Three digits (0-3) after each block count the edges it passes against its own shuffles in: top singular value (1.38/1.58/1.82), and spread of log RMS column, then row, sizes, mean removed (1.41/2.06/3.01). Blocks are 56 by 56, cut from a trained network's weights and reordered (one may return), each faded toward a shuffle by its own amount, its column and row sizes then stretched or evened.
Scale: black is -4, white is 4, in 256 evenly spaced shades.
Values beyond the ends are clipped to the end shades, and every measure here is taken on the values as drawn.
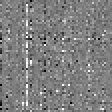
2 2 1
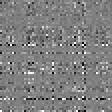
3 2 3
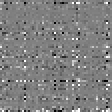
2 2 3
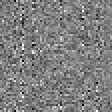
3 2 0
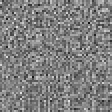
3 0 1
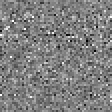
0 0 1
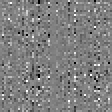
0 3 1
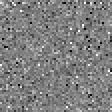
0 0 0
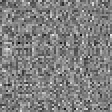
3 0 2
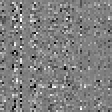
1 3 1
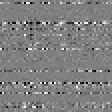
3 0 3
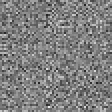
3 1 1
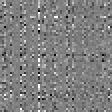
2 3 1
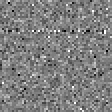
0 0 1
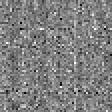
1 0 1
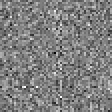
3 1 1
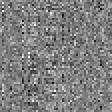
3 2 0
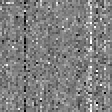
3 2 0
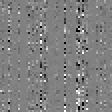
1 3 1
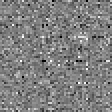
1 1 2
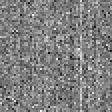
2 0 0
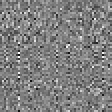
3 2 1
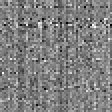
3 0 2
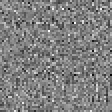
1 1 1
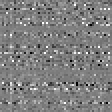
0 0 3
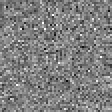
1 0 0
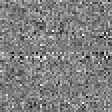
2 1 2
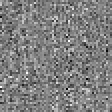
1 2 0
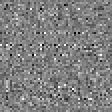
2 1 2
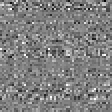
3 0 3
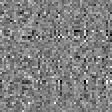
3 1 2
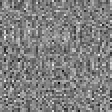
3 2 0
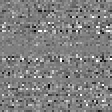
1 1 3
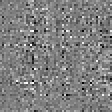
3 2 2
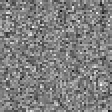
1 1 0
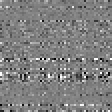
3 1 3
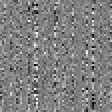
3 3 0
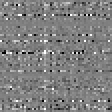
2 0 3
